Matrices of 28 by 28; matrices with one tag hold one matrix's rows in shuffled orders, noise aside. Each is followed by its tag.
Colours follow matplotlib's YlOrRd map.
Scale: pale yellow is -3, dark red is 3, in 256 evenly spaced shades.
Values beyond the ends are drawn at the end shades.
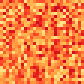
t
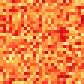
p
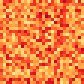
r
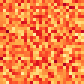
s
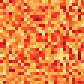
t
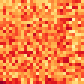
p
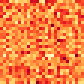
r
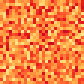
r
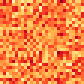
p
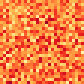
r
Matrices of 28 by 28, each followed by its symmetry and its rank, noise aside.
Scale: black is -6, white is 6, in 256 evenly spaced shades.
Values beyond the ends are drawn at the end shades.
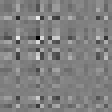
symmetric, rank one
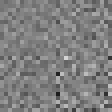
no symmetry, rank three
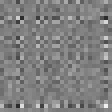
symmetric, rank one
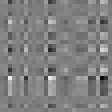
no symmetry, rank one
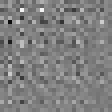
antisymmetric, rank two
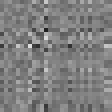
antisymmetric, rank two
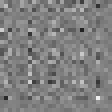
no symmetry, rank three
